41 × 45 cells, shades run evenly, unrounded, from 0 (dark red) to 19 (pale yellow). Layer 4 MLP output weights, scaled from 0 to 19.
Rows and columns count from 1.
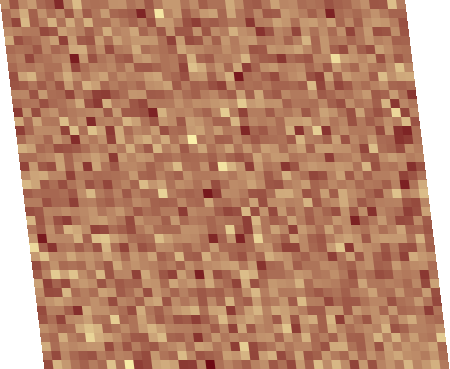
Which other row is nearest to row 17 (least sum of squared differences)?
23
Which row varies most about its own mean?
41
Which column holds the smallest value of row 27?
2
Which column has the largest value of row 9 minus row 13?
16
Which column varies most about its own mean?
26
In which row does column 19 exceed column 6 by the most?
20
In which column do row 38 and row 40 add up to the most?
40
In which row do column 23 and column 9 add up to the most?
19
